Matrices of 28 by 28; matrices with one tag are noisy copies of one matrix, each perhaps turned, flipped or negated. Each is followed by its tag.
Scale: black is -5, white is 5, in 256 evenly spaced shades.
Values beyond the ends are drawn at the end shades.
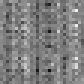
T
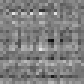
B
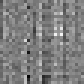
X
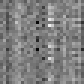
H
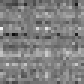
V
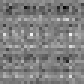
T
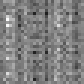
T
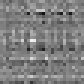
B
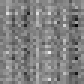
T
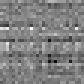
X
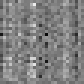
H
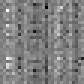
T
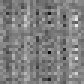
T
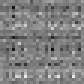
T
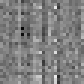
X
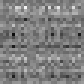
T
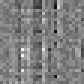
X
